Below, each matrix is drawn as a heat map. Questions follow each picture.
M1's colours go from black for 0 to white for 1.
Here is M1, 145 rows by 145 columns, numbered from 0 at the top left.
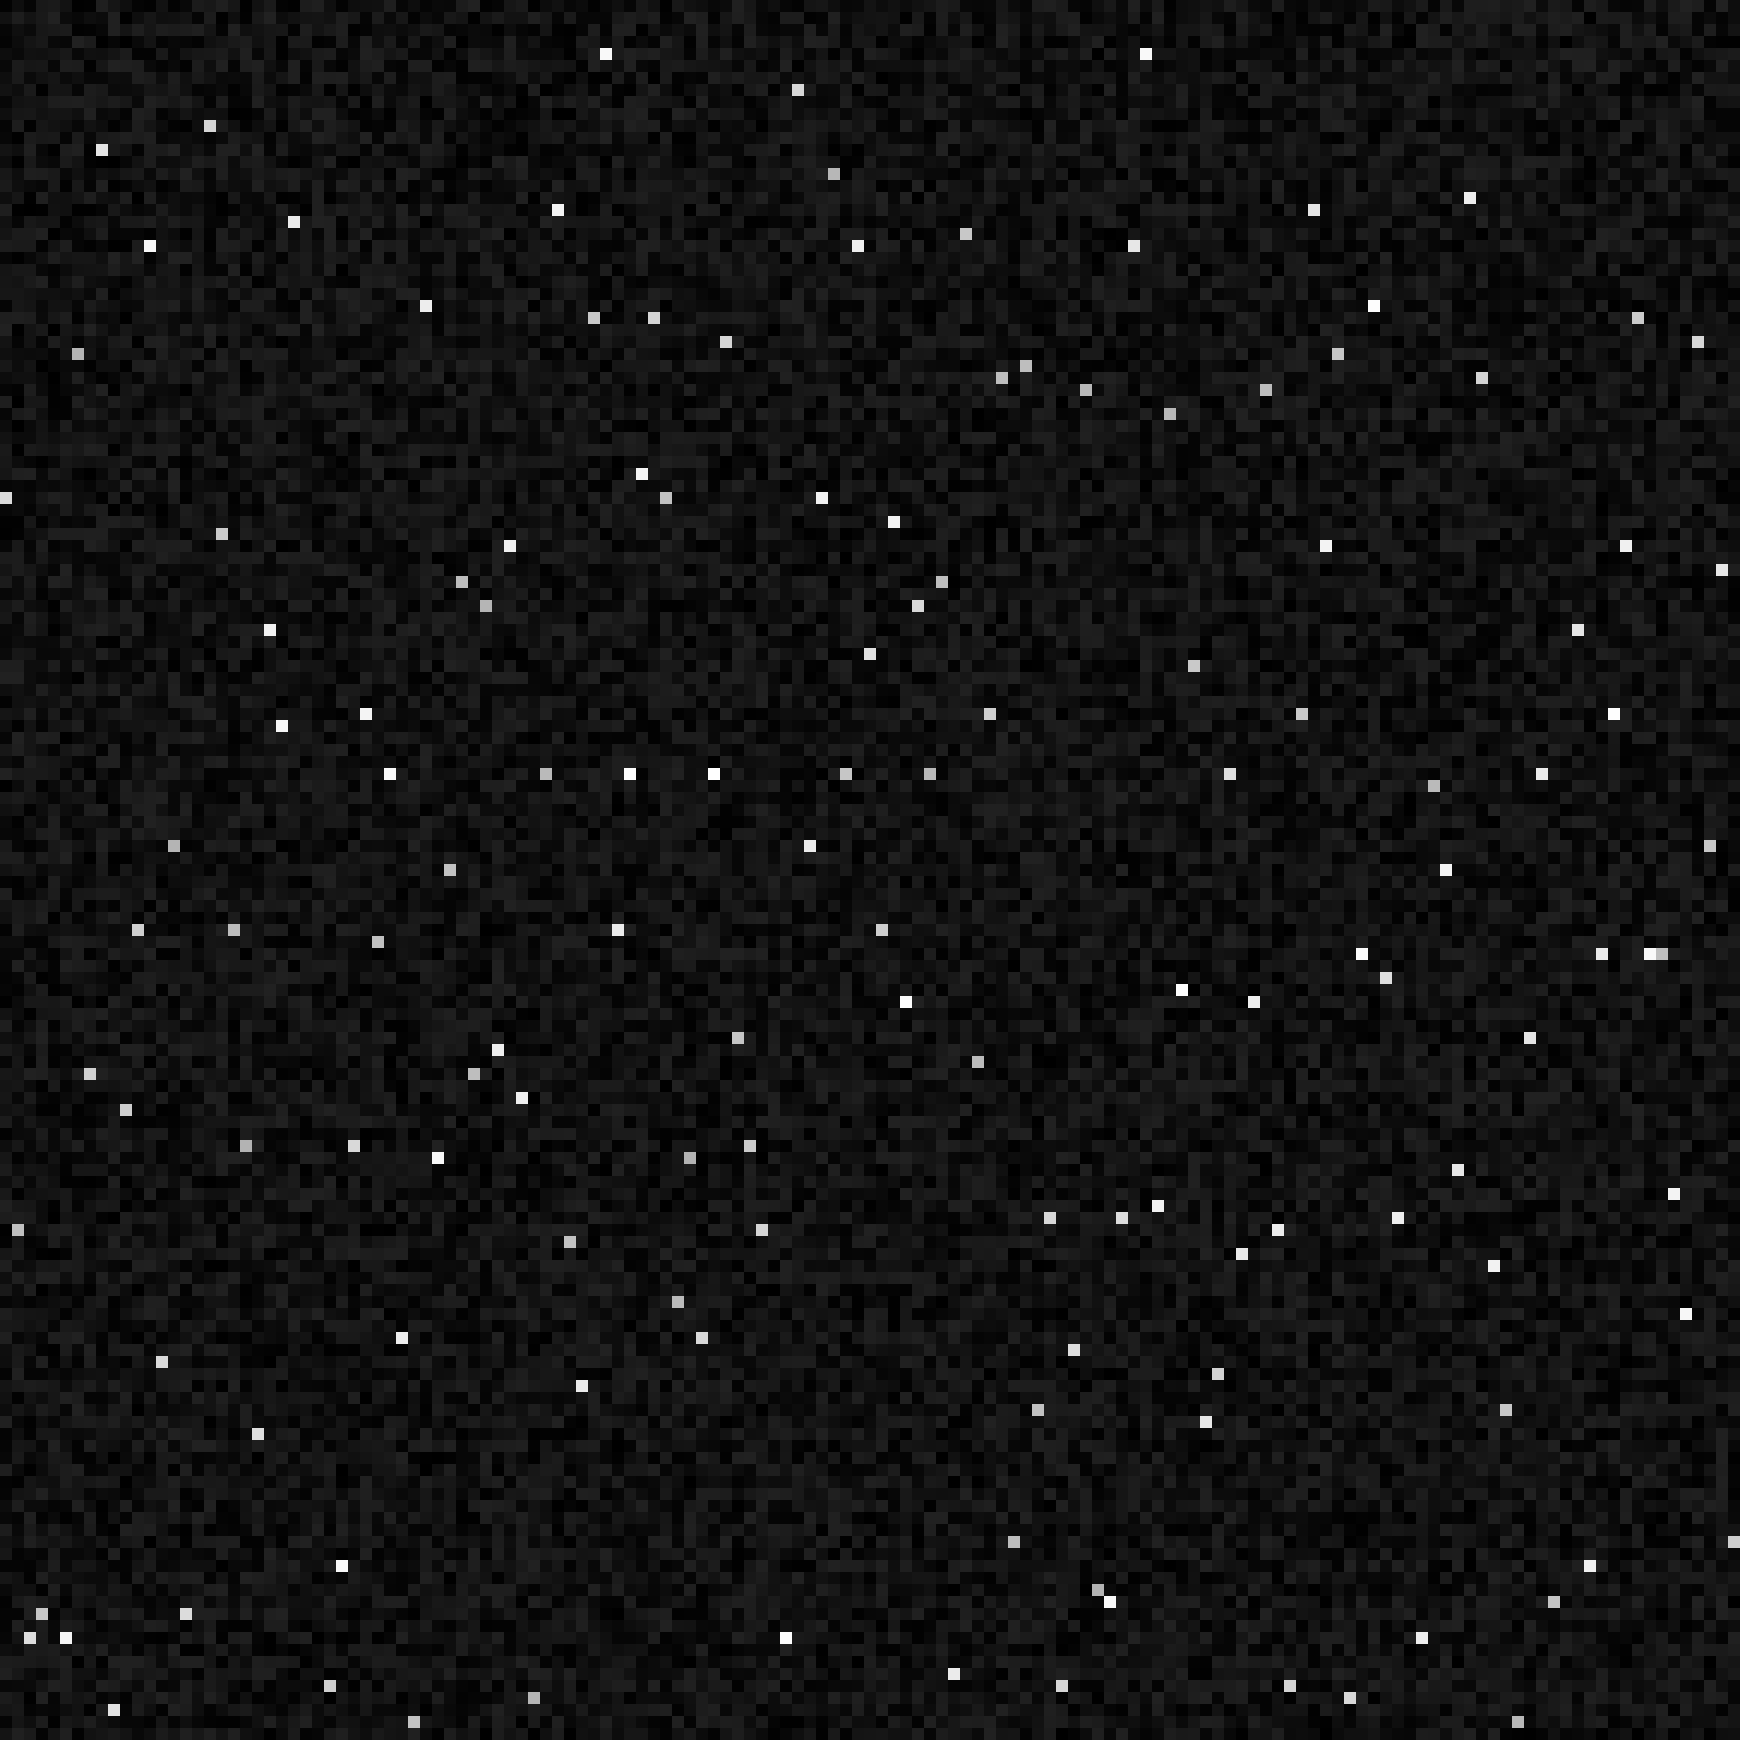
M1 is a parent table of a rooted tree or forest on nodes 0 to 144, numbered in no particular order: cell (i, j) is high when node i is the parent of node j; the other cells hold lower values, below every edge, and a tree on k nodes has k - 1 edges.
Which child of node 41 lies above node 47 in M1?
55
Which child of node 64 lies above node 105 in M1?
32
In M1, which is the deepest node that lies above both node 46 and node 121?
17
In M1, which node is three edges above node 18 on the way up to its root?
28
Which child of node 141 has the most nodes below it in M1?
112
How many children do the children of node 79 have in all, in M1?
3
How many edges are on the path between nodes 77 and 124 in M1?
4
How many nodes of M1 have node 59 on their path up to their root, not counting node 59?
9
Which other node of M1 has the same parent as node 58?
33
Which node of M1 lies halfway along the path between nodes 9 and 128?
70
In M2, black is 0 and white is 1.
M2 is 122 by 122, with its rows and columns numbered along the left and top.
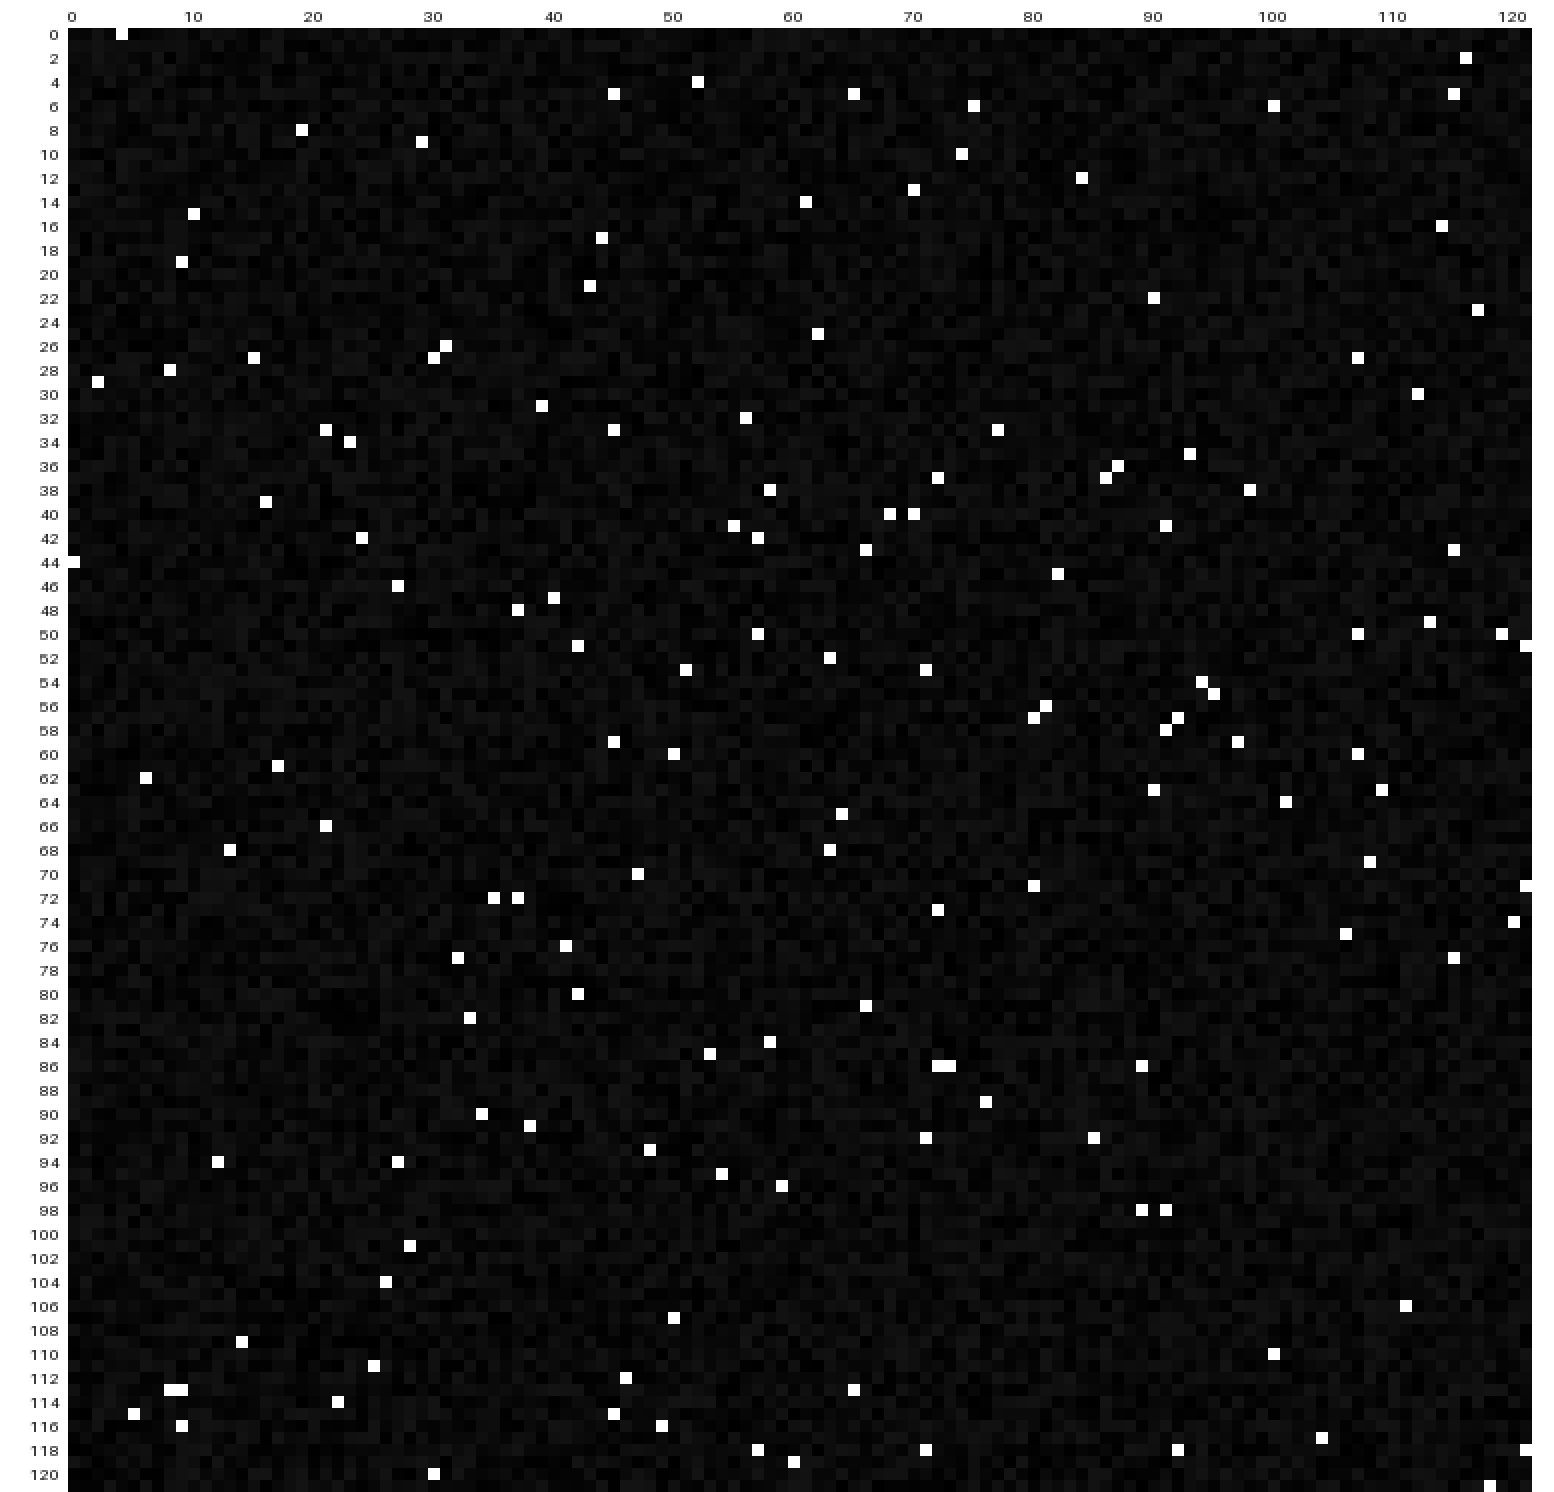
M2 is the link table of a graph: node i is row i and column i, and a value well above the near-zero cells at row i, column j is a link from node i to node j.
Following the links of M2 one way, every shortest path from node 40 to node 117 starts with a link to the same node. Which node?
node 68
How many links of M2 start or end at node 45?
5
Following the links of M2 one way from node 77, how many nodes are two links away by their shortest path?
3
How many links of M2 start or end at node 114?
2
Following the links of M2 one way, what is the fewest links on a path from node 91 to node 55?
6
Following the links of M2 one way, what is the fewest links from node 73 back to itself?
4
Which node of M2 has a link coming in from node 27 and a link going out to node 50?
node 107
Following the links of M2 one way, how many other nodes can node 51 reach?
10
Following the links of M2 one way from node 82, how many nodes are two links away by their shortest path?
3
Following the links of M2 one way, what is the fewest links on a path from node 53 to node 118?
3
